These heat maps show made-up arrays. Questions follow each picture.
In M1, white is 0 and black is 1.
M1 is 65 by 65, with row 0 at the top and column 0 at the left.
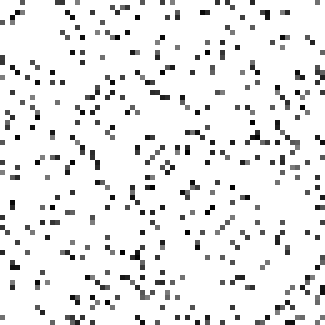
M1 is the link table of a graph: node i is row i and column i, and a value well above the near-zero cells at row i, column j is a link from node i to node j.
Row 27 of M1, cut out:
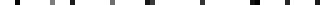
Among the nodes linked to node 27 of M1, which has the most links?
node 63
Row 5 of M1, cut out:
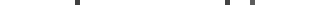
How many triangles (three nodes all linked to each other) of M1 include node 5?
0
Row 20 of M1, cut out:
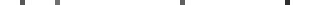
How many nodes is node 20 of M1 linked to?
4
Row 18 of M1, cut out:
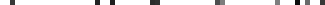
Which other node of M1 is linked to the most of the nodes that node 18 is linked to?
node 56
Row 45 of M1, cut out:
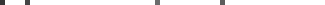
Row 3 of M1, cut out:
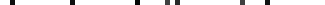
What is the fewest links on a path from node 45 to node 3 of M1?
4
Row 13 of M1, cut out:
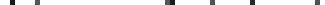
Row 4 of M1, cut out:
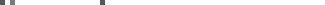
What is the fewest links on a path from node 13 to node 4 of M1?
2
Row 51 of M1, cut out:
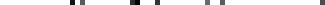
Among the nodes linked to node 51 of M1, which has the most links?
node 64
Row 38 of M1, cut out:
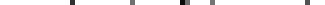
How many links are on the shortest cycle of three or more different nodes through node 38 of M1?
3
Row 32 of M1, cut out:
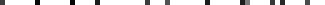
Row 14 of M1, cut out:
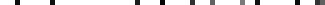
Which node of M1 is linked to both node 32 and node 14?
node 48
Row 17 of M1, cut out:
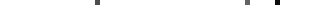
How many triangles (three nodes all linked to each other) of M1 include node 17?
0
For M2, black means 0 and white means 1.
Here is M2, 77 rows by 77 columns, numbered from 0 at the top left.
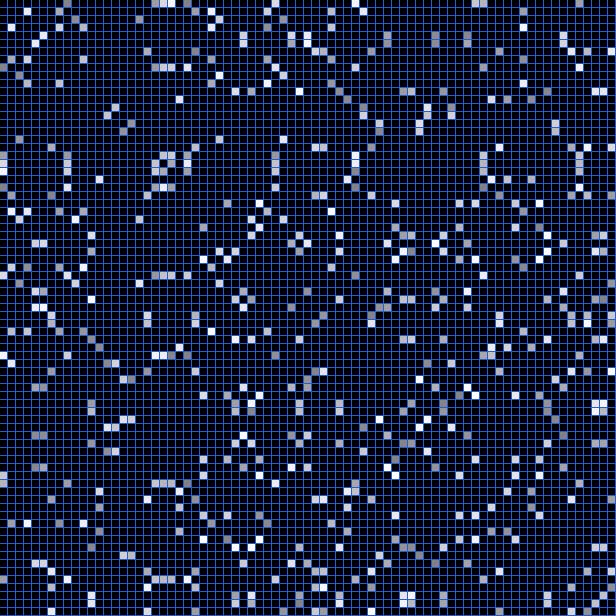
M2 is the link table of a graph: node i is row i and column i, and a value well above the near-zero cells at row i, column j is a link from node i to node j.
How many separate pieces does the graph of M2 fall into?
2
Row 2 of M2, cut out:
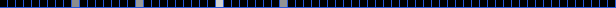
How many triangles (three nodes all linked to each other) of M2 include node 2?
5
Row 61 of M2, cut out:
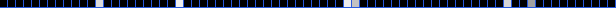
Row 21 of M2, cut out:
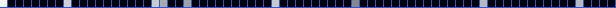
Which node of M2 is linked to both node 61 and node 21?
node 44
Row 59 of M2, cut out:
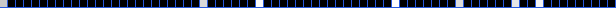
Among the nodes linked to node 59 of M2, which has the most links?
node 0
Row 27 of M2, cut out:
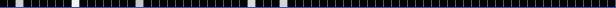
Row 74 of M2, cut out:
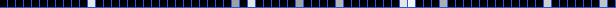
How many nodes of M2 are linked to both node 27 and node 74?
1
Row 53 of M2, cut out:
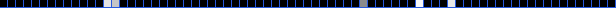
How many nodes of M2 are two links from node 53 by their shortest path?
5
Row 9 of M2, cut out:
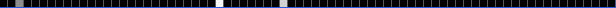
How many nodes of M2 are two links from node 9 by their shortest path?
3
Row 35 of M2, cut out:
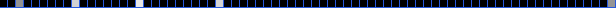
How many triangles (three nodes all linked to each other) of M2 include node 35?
5
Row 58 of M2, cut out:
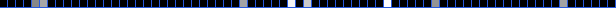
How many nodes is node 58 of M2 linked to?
8
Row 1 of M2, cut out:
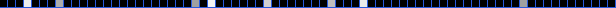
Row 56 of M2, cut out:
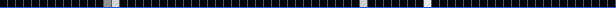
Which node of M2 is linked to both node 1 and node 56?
node 45
